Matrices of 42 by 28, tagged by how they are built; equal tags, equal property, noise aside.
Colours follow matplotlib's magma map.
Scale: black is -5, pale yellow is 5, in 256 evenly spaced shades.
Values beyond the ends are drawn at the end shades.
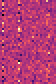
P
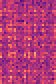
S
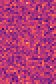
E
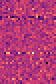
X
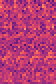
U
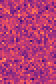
U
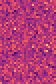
E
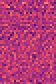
U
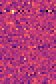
X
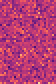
U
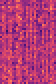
S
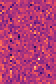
P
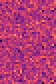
E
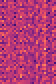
E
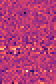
X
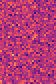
E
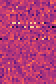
X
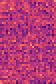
S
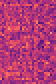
S
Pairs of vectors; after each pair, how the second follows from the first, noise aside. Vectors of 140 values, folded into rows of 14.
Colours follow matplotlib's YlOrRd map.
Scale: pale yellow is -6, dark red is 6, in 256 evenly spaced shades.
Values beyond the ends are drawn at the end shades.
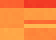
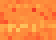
wrapped around, negated, partly zeroed.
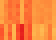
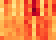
reversed, scaled up.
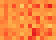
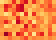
reversed, scaled up.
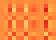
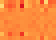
wrapped around, partly zeroed.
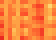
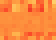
reversed, negated, partly zeroed.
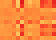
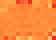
wrapped around, partly zeroed.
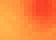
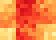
wrapped around, negated, scaled up.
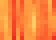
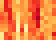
wrapped around, negated, scaled up.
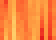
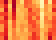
reversed, scaled up.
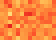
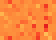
reversed, negated, partly zeroed.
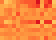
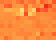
wrapped around, negated, partly zeroed.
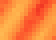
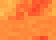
wrapped around, negated, partly zeroed.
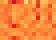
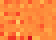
reversed, negated, partly zeroed.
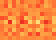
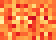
reversed, scaled up.
